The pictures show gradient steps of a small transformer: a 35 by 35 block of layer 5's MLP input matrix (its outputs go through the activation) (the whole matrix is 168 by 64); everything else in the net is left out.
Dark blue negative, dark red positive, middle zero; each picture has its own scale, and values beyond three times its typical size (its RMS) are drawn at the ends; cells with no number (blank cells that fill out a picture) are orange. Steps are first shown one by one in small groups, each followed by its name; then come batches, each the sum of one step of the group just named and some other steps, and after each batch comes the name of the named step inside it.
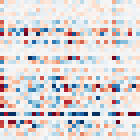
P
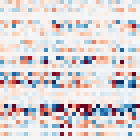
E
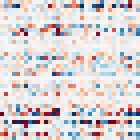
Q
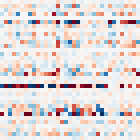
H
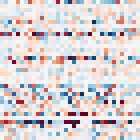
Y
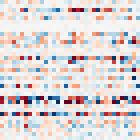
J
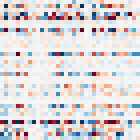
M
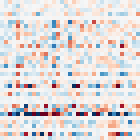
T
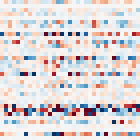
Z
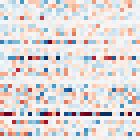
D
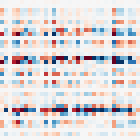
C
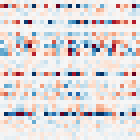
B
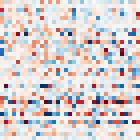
Y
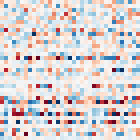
M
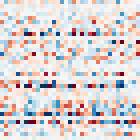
E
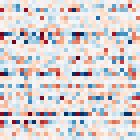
Q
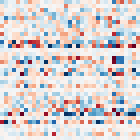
C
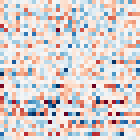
M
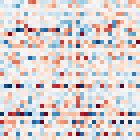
Y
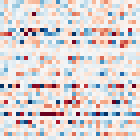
T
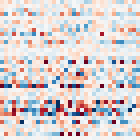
E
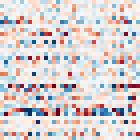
D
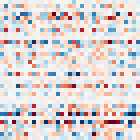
M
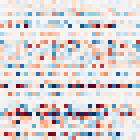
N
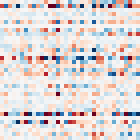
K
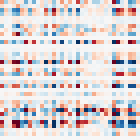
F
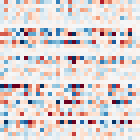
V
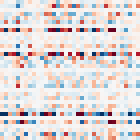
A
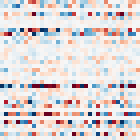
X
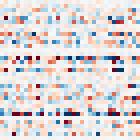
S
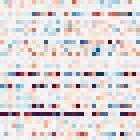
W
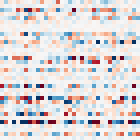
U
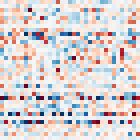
U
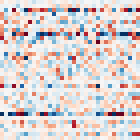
A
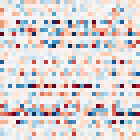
X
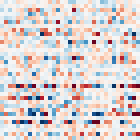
U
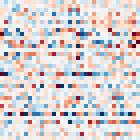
A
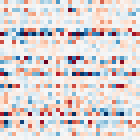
V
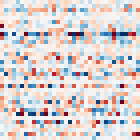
A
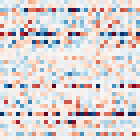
X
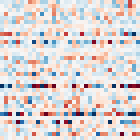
X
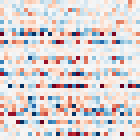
X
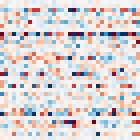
S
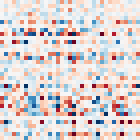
V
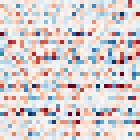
K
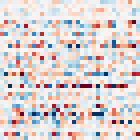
N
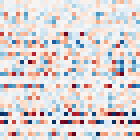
S
